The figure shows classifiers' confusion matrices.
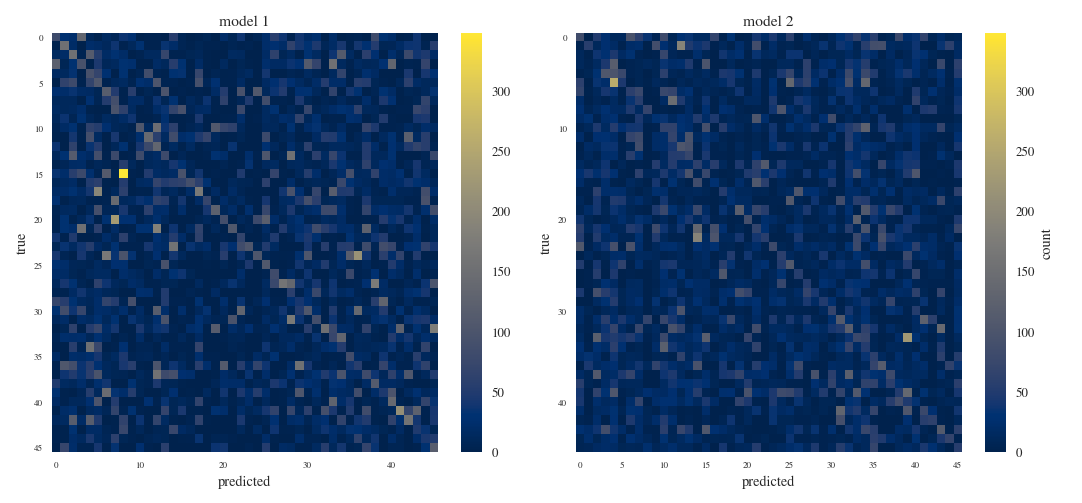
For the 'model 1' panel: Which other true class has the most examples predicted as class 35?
24
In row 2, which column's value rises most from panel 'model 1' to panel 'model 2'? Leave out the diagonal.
10
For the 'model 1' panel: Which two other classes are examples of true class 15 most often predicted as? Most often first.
8, 6
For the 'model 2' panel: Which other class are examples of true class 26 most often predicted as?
17
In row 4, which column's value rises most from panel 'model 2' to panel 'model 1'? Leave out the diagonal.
11
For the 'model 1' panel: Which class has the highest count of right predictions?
41
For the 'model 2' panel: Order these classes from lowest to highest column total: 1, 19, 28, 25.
1, 28, 19, 25
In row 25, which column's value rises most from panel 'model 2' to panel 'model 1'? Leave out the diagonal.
13
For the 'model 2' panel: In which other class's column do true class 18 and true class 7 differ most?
11
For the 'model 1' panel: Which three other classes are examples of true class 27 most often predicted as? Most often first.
38, 28, 45
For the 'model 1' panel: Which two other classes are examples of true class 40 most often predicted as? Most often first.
33, 5
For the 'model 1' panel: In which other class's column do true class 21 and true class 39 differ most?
12
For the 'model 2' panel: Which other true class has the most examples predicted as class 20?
39
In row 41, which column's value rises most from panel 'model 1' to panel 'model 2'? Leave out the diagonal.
31
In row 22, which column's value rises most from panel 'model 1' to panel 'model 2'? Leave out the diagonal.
14
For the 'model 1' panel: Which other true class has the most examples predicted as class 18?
11
